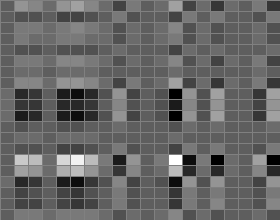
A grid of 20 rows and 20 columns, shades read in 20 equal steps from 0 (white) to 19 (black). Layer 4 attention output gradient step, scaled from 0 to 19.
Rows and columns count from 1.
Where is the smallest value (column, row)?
13, 15
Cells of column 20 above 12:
8
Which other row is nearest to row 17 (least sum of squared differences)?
9
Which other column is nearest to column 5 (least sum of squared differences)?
2
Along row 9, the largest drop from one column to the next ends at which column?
14
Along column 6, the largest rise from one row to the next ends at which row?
17
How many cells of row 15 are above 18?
2
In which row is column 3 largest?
11
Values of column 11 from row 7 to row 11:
12 12 12 12 12
